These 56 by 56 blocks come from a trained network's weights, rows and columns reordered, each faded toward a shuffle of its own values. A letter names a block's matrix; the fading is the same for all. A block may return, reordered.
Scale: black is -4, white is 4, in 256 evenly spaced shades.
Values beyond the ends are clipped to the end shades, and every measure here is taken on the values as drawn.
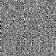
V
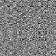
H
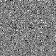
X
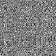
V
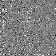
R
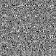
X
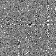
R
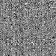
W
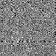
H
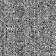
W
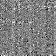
W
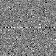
X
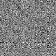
H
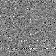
X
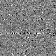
X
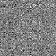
V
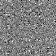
X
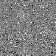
X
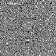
R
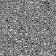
X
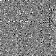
R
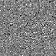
X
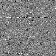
X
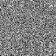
V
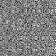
V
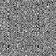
V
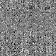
W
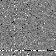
R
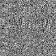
V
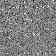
X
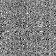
W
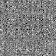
W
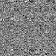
V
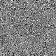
X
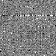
H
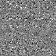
X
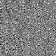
X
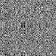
V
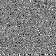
X
